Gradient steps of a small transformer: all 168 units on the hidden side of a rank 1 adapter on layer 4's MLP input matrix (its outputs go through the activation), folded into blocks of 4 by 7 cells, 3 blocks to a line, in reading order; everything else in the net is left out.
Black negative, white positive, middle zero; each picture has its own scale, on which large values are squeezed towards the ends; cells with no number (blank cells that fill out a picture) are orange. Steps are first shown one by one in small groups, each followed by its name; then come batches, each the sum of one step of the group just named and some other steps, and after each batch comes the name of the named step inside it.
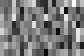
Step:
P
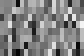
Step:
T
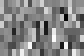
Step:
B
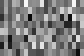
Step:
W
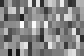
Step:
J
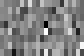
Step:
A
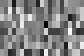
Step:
A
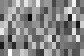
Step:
W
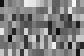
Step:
W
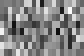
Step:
B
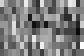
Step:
W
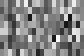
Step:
W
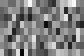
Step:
P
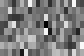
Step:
A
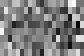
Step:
P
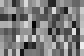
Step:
T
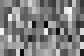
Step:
A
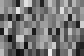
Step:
T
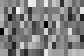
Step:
A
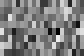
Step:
T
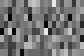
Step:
A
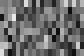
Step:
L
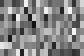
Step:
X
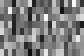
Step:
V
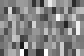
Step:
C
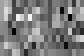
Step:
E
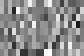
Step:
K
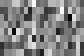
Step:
C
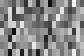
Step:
V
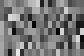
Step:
L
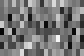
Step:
C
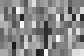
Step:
K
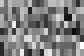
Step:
C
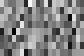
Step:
E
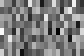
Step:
V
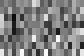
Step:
V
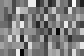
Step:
K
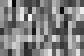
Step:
E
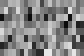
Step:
K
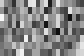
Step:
E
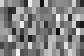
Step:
K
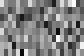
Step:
L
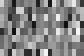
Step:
V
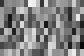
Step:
K
